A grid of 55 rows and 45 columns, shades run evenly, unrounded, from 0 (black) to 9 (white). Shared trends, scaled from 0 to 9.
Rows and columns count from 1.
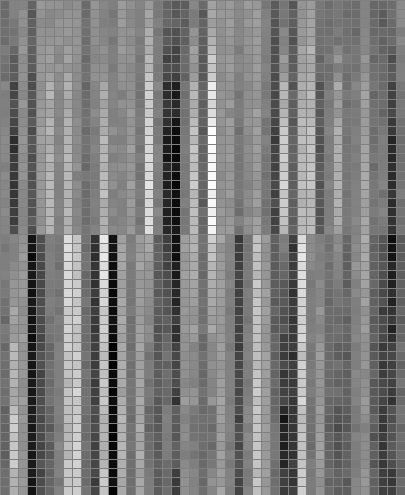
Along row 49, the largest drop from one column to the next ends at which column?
13
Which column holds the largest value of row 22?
24
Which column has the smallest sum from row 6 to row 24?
20
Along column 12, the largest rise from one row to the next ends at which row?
27
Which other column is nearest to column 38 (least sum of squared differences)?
6
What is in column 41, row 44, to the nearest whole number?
5
